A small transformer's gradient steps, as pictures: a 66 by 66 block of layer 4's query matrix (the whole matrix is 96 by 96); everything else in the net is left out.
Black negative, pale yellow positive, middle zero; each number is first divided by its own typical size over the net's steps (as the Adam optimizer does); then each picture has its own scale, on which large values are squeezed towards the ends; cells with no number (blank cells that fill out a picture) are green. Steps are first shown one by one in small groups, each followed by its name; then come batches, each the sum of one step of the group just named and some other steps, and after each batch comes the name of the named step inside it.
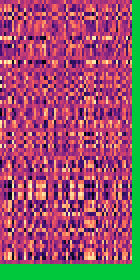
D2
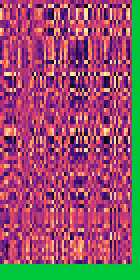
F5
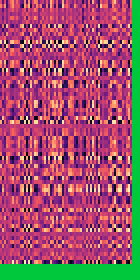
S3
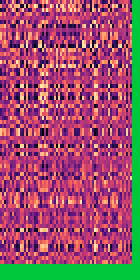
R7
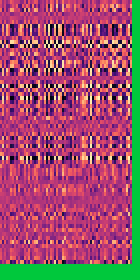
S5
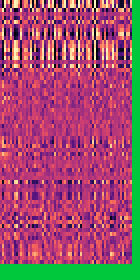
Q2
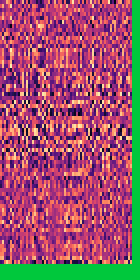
R7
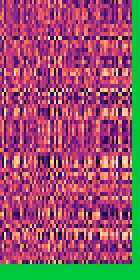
F5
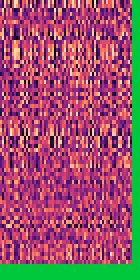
Q2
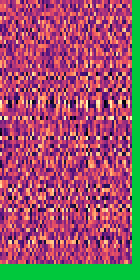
D2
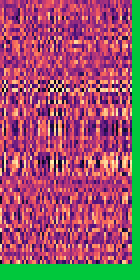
S5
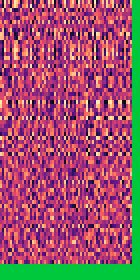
Q2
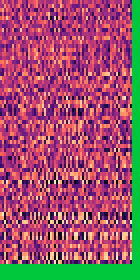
D2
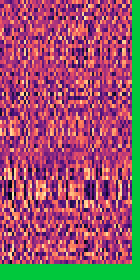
D2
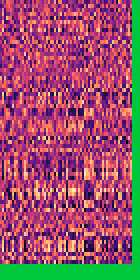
S5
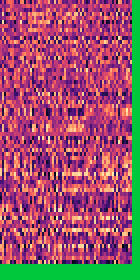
S3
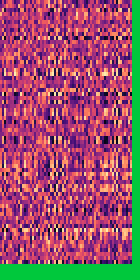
F5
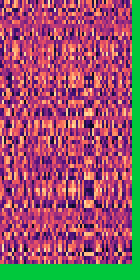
Q2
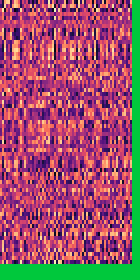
Q2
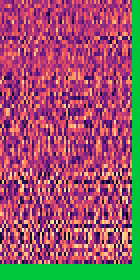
S3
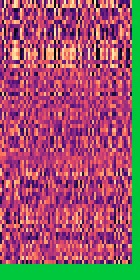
Q2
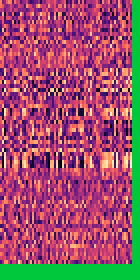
S5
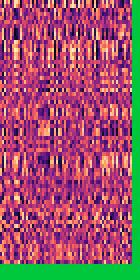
Q2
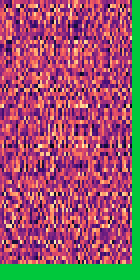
R7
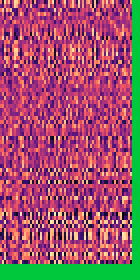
Q2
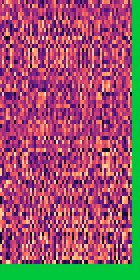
S5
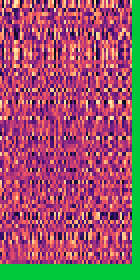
Q2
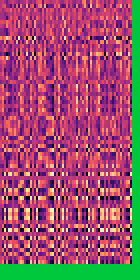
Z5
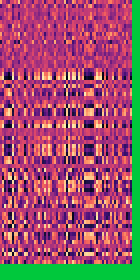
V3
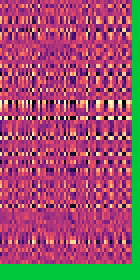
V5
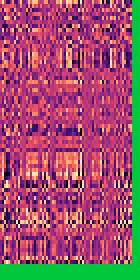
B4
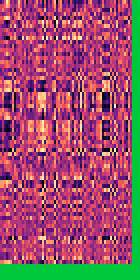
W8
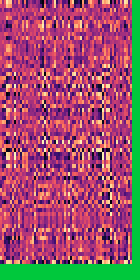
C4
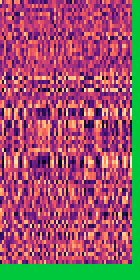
V3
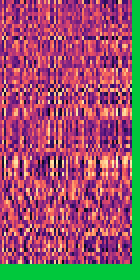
Z5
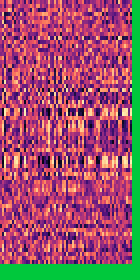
V3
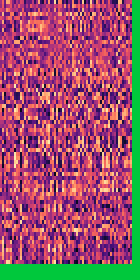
C4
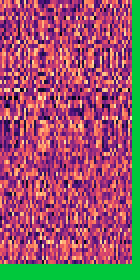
W8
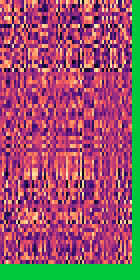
B4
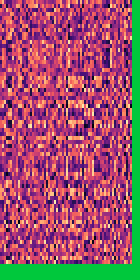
B4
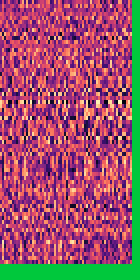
V5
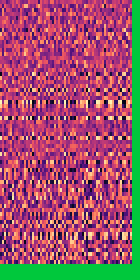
V5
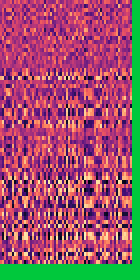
V3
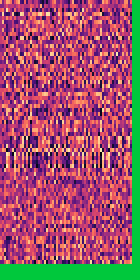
C4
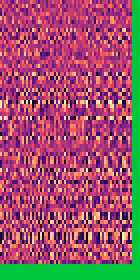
V5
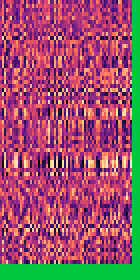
Z5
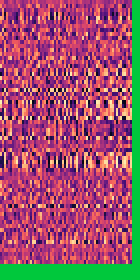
V5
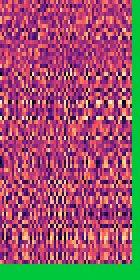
V5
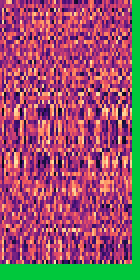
C4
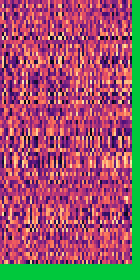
Z5
